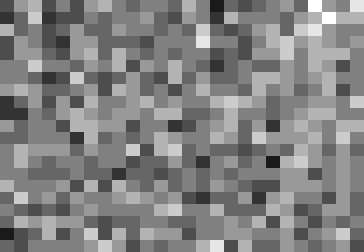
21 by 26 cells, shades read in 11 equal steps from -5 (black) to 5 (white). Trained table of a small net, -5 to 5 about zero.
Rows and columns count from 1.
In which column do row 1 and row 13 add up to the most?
23
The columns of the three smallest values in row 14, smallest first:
20, 15, 10
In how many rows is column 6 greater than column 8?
11
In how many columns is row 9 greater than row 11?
12
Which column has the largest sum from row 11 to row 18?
25
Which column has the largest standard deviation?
16
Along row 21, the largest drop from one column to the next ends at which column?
17
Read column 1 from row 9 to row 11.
-3 -3 1
